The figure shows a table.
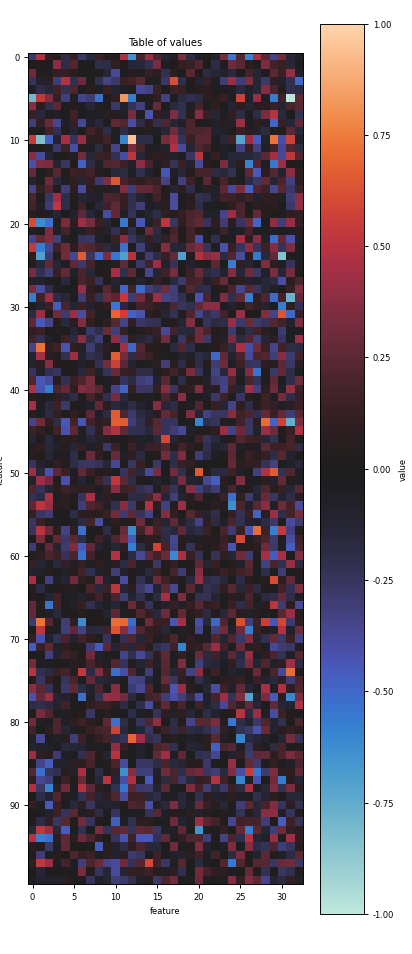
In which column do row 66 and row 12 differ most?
32
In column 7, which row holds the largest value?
53
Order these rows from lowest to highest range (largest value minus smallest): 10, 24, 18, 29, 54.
18, 54, 29, 24, 10
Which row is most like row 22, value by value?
8
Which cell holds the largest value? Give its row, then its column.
10, 12
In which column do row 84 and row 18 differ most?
3
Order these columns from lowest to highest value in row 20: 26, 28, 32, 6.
28, 32, 26, 6
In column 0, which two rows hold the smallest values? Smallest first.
5, 29
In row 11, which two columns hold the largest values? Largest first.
17, 12
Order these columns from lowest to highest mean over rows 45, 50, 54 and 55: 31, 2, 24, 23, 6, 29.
24, 2, 6, 23, 31, 29
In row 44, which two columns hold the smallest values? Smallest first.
31, 20
